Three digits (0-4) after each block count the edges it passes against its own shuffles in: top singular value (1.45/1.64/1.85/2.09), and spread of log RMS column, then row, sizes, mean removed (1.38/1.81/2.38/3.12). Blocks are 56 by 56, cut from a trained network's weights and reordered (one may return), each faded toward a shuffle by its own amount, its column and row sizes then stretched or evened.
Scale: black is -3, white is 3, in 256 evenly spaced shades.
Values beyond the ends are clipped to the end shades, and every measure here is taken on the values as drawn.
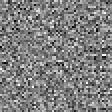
2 0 0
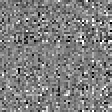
1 3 2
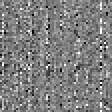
1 3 0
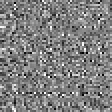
3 2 3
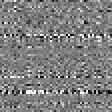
4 1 4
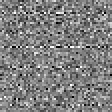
4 0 3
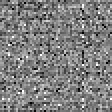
0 1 0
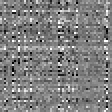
3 4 2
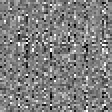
2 4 0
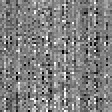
3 4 2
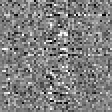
2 2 3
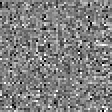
0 2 2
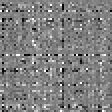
2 2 4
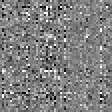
0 4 2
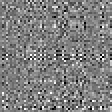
4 3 3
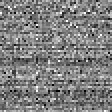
2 0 1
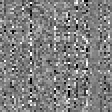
1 4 0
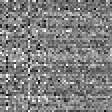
2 2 2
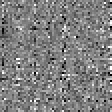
0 3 2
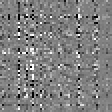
2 4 3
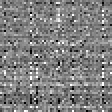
3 3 2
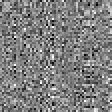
4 3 0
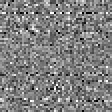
3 1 3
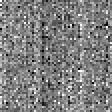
1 2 1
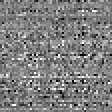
1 1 3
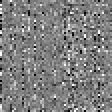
0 4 2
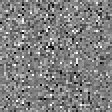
0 2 1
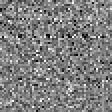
0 1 2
